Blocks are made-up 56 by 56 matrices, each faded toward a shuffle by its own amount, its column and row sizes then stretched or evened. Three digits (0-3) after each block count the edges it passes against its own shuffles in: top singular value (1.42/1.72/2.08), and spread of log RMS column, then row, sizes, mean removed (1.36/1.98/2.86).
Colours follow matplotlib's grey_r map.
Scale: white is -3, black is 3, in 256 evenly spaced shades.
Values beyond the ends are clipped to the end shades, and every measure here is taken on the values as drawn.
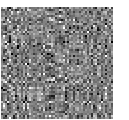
3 2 1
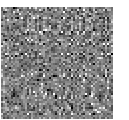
3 1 2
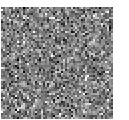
1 1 0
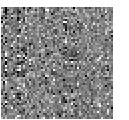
2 2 0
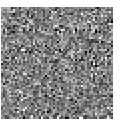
0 0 1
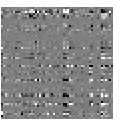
3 2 3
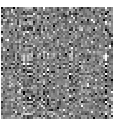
3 2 0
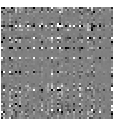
1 3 3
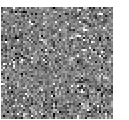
0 1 1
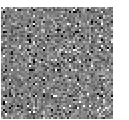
0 2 2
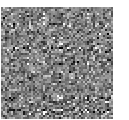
2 1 2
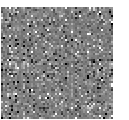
1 2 0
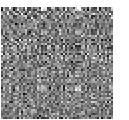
3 0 2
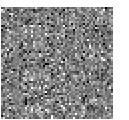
2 1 0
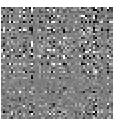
0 3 3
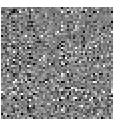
2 1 2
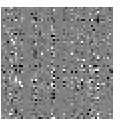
0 3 2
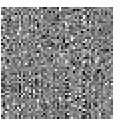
3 1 0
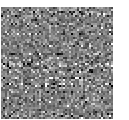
2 0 2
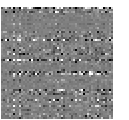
1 1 3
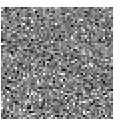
0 0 0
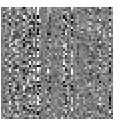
3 3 0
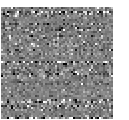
1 0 3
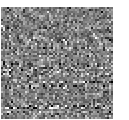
2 0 2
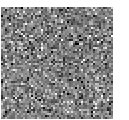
2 0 1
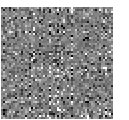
1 2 2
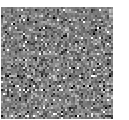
1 0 2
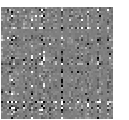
2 3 2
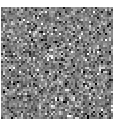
1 0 0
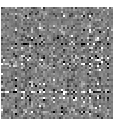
2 2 2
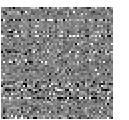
2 0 3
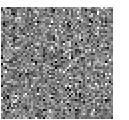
1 1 0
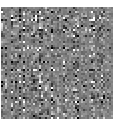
1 3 2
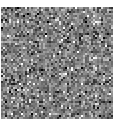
0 0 1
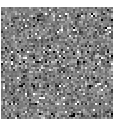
0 0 2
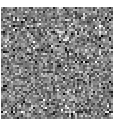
1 0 1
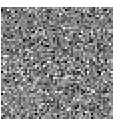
0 0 1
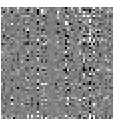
2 3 2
